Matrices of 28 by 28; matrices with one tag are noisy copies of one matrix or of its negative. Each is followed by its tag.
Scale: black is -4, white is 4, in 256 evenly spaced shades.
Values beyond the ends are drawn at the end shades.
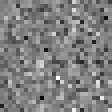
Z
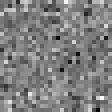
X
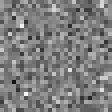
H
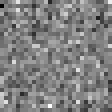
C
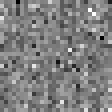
C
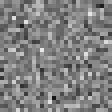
H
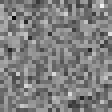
H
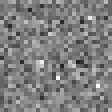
Z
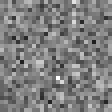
Z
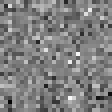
X
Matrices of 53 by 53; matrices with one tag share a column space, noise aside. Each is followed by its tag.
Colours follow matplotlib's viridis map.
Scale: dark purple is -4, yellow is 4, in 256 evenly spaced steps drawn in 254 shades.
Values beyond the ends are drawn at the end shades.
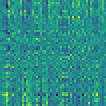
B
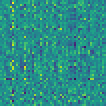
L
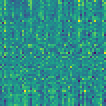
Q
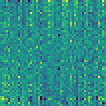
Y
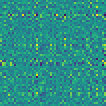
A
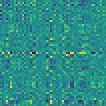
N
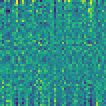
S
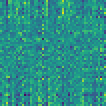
B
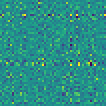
A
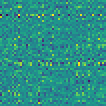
A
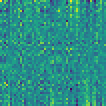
S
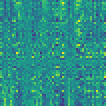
Q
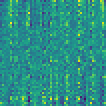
Y
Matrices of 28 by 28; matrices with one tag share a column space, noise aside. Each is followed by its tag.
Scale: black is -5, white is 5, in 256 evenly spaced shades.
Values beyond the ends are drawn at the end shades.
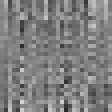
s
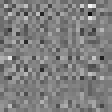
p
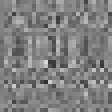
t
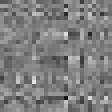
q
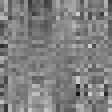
s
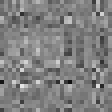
t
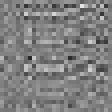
p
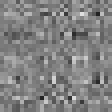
q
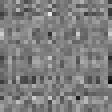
q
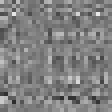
q
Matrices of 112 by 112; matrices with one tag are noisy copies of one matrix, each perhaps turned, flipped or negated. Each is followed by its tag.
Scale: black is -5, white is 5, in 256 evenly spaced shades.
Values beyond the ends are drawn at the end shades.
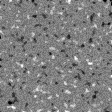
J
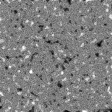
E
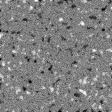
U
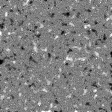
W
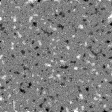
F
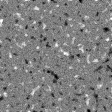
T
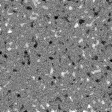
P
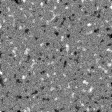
F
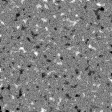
J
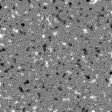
F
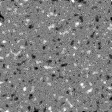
F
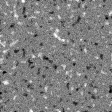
T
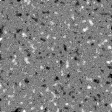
F
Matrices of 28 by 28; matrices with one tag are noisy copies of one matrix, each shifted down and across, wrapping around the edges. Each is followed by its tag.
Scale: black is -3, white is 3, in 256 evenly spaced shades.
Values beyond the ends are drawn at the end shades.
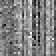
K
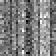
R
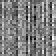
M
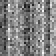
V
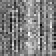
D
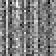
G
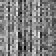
K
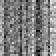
R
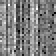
K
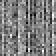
M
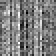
K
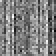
K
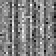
G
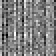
M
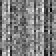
K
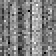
R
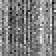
D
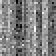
V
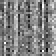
G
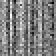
G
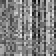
K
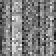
R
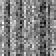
V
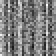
G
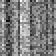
R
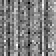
G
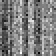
V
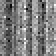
V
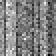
R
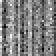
G
